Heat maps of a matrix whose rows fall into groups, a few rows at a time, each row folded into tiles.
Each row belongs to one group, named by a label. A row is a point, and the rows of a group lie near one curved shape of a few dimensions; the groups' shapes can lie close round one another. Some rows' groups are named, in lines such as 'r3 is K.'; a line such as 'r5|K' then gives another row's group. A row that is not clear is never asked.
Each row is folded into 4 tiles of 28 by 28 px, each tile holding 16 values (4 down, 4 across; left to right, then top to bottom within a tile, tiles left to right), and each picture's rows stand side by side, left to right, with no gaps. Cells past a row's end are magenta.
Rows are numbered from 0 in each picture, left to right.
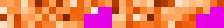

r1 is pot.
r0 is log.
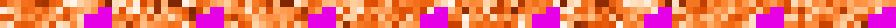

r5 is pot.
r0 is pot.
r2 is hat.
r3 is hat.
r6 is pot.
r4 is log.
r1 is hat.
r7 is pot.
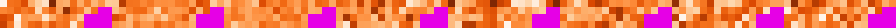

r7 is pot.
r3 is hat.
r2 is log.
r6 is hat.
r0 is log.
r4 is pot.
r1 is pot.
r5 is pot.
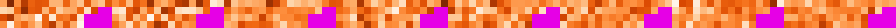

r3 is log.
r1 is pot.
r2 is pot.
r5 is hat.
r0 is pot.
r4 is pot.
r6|log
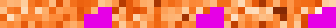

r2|pot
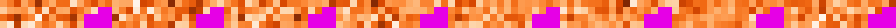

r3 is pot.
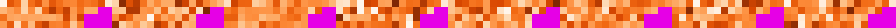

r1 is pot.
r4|pot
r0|log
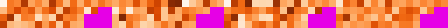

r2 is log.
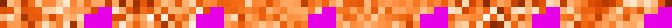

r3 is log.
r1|pot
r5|pot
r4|pot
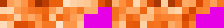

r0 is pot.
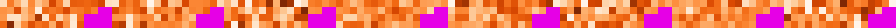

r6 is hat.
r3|pot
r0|log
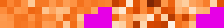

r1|pot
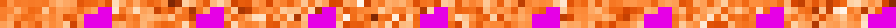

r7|pot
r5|log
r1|hat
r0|log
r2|pot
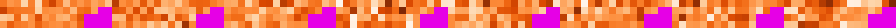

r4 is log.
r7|pot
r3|log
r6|log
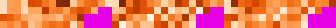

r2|pot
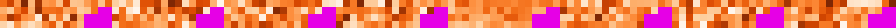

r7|pot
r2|pot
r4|log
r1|hat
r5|pot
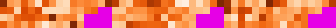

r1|pot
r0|log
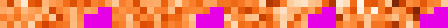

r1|log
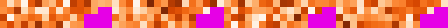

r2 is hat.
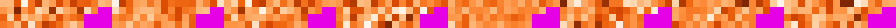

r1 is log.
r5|pot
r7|hat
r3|hat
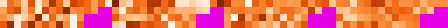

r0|log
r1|pot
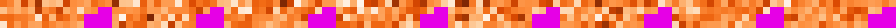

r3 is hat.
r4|log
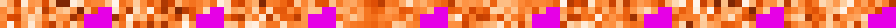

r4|log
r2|log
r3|pot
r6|hat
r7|log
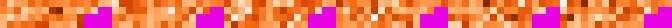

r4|log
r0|pot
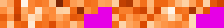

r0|hat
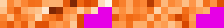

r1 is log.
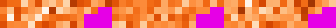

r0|hat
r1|hat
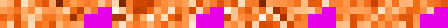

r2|pot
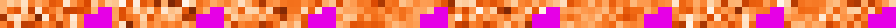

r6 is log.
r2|pot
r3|pot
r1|hat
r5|log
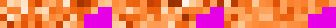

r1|hat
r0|hat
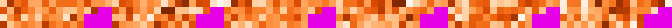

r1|pot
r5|log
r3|hat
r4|hat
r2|log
